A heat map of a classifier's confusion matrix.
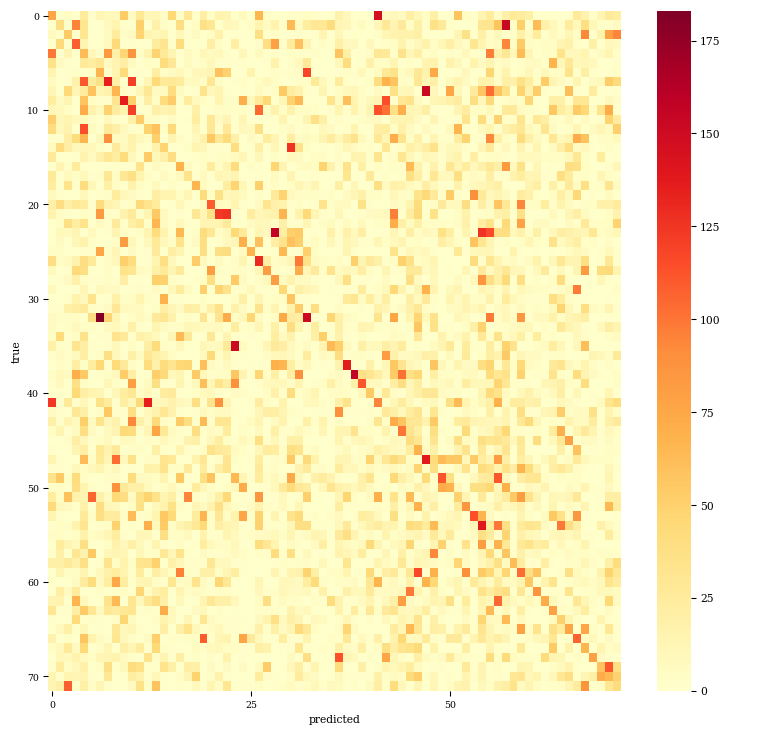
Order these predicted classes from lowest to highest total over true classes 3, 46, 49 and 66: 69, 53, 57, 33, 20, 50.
69, 33, 53, 50, 20, 57
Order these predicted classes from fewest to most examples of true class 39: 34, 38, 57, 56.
34, 38, 57, 56
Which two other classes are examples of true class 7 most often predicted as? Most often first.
10, 4
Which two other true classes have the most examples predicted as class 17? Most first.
51, 37
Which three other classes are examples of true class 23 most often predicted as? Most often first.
28, 54, 55
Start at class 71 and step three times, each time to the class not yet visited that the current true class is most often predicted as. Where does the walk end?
63
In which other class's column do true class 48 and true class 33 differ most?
59
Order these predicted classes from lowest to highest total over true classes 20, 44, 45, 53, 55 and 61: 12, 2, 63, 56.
2, 12, 63, 56
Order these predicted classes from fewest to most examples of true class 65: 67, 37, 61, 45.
61, 37, 45, 67
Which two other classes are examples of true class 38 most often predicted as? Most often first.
44, 31
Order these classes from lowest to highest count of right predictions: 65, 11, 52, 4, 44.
11, 4, 65, 52, 44
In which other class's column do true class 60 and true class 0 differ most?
41
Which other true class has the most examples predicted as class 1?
49
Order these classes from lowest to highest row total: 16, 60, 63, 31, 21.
31, 63, 16, 60, 21
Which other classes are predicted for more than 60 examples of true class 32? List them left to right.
6, 22, 29, 43, 55, 59
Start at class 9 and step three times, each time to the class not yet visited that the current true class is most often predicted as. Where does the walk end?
57
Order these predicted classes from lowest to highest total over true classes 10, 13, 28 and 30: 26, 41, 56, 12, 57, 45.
12, 56, 45, 57, 26, 41
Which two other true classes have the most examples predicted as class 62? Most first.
7, 68
